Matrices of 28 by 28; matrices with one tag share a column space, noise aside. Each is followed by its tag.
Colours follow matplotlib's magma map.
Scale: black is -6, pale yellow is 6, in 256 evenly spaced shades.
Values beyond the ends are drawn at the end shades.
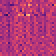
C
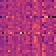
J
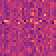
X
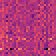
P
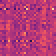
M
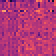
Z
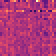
Z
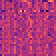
Z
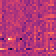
P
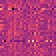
M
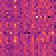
J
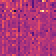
Z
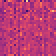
Z
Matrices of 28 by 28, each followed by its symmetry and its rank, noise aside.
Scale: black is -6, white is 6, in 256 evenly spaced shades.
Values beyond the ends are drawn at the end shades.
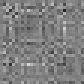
symmetric, rank three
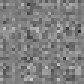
antisymmetric, rank six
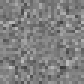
antisymmetric, rank six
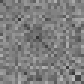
symmetric, rank six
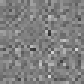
symmetric, rank six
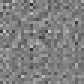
antisymmetric, rank four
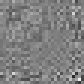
symmetric, rank four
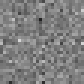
antisymmetric, rank six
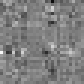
antisymmetric, rank four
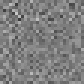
no symmetry, rank six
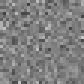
no symmetry, rank six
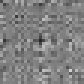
symmetric, rank three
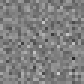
antisymmetric, rank six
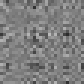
no symmetry, rank three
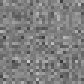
no symmetry, rank six
